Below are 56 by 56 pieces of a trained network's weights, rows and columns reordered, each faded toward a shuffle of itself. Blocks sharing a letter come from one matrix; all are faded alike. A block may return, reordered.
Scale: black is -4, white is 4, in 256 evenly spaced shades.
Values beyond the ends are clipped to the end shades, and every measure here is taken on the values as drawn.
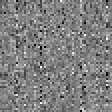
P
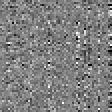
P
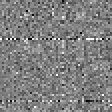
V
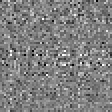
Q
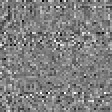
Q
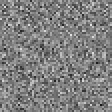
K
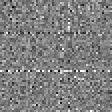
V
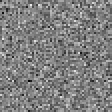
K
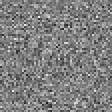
K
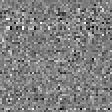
Q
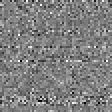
Q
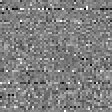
Q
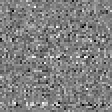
Q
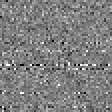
Q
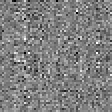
V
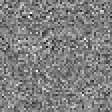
K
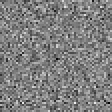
K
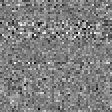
Q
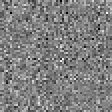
V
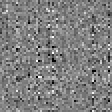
P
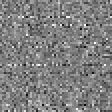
Q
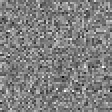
K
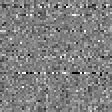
Q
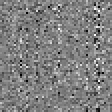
P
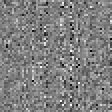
P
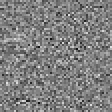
K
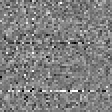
V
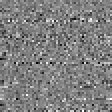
Q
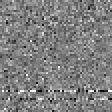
V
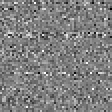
Q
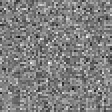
K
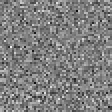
K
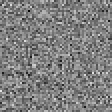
K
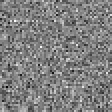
K
